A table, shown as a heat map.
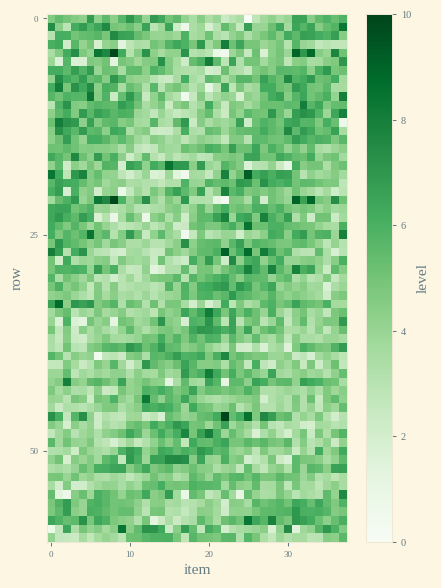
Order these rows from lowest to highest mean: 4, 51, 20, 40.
40, 20, 51, 4
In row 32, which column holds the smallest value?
35
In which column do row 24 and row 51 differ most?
25
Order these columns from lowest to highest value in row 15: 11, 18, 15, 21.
11, 15, 18, 21
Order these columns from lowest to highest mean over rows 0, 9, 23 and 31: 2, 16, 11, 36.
36, 16, 11, 2
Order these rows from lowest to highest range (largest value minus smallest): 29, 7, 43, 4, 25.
43, 7, 29, 25, 4
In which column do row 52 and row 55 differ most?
17
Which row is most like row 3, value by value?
20
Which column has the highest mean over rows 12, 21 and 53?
31
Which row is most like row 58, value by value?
29
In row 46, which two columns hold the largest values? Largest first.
22, 25
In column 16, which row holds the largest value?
51
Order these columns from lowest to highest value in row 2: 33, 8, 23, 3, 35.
23, 3, 35, 33, 8
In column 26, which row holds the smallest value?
48
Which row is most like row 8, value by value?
33
